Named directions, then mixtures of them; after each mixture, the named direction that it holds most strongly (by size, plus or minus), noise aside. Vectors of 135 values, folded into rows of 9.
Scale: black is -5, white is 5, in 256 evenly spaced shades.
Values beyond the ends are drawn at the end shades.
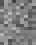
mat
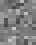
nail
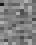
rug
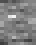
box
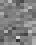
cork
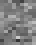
cork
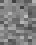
mat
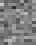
rug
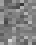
nail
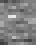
box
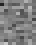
rug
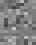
nail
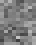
cork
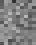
mat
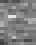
box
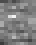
box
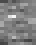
box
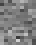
cork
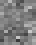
cork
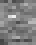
box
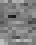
box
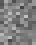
mat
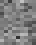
cork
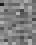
rug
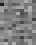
rug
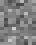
nail
